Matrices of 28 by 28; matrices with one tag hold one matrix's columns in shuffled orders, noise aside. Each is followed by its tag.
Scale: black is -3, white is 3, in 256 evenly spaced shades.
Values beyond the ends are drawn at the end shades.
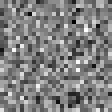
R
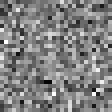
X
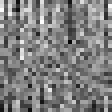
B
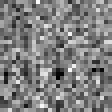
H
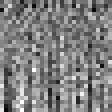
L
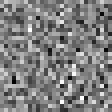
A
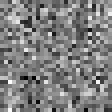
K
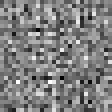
K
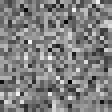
X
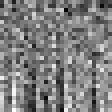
L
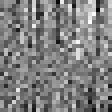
B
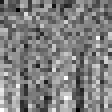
L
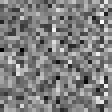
A
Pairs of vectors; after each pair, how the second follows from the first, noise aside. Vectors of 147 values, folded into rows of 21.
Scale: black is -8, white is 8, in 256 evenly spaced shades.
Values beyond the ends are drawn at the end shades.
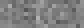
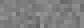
wrapped around, shrunk.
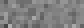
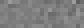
reversed, shrunk.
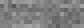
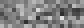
wrapped around, negated, scaled up.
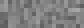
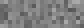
wrapped around.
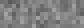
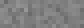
wrapped around, negated, shrunk.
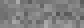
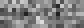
wrapped around, negated, scaled up.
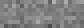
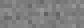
wrapped around, negated, shrunk.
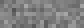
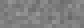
reversed, shrunk.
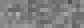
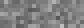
wrapped around.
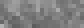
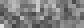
scaled up.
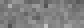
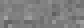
wrapped around, shrunk.
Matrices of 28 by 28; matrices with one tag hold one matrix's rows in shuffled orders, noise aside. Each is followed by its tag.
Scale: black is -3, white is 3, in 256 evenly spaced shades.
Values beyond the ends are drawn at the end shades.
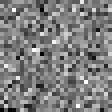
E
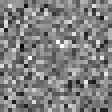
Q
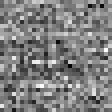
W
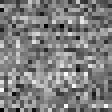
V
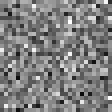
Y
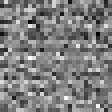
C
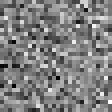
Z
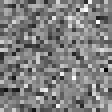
Z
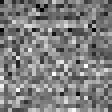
V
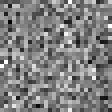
Y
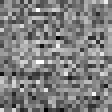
W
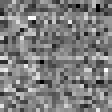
C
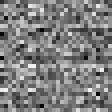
C
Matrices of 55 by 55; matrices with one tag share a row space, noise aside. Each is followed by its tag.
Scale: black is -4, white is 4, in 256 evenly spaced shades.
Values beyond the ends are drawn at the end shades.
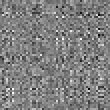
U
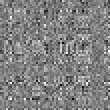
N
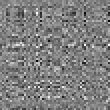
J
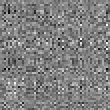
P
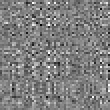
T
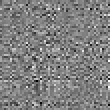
T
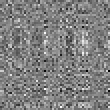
N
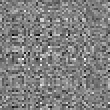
J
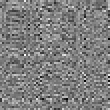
J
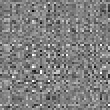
T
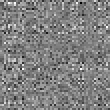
P
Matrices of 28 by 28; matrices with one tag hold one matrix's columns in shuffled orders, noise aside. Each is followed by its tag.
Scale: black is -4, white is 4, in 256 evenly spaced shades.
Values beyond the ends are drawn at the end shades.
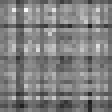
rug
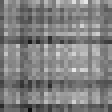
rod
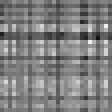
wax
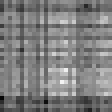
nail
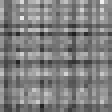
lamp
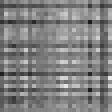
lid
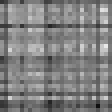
rug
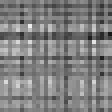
wax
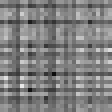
lid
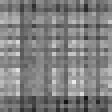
nail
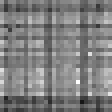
nail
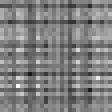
lid
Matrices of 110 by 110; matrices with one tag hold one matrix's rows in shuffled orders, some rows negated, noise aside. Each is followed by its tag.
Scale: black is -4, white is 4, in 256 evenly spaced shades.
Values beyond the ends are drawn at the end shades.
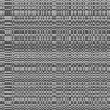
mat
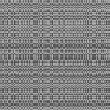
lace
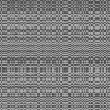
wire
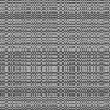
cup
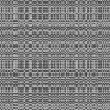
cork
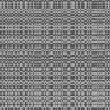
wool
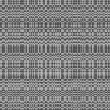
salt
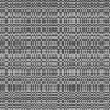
cup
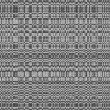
cork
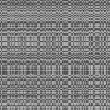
wire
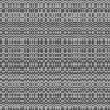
salt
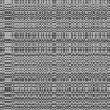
mat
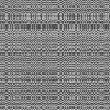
cup
